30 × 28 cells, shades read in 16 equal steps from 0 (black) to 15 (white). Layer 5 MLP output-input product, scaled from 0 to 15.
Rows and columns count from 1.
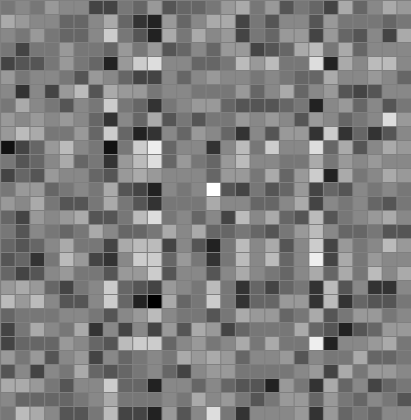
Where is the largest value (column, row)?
15, 14
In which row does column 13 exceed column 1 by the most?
11
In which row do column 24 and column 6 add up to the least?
22
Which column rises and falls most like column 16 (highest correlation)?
24
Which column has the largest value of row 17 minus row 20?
12
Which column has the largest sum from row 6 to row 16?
27
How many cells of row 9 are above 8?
9
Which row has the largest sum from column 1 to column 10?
28
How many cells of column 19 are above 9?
7
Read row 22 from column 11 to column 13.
0 10 6
